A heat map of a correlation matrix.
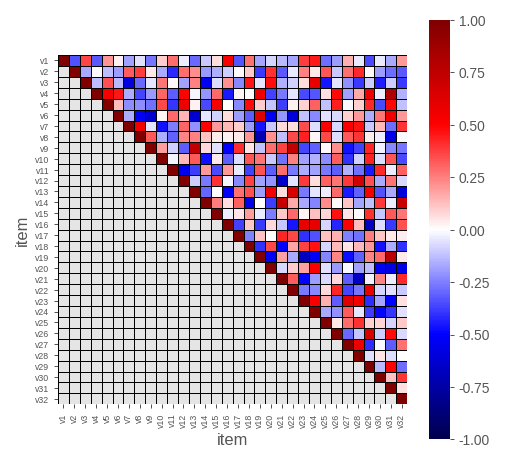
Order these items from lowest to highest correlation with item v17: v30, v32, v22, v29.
v32, v30, v29, v22
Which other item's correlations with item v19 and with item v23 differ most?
v31
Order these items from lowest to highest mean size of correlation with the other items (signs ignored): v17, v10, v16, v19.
v17, v10, v16, v19
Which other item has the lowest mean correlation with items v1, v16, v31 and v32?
v13
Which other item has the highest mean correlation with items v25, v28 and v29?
v12
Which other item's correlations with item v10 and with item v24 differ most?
v16
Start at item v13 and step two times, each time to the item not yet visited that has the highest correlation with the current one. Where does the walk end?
v22
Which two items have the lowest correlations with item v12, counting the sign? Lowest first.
v21, v11
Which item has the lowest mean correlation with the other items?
v11
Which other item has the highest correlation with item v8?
v7
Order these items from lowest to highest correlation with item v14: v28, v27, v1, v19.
v28, v1, v19, v27
